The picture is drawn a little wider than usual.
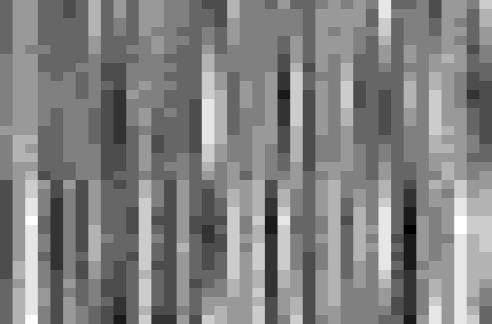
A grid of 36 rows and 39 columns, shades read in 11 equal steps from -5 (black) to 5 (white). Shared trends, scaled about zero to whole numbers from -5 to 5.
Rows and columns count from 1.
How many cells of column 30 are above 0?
2
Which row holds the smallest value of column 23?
11
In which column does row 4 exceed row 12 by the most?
31
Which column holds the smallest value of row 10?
23
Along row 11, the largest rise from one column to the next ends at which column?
24
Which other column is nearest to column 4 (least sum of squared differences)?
6
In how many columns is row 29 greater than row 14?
19
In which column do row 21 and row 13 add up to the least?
10
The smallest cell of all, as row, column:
26, 33
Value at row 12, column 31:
-2
